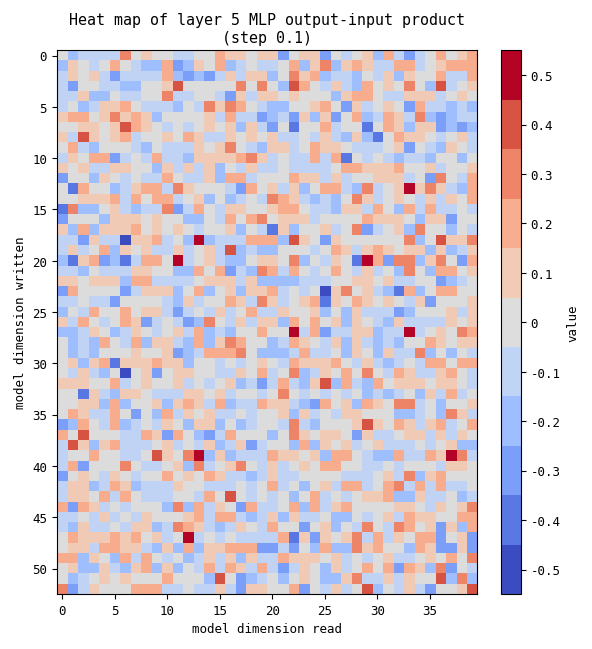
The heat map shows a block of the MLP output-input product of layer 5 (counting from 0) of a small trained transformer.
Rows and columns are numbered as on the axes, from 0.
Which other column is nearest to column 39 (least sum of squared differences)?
22
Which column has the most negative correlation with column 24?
5
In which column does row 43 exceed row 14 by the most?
16
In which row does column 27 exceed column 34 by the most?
23
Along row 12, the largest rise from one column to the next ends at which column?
36
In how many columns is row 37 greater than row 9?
17
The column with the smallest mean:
0
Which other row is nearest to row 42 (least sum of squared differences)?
11
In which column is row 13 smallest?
1
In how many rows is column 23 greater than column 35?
21
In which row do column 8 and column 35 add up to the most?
13
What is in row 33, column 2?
-0.4
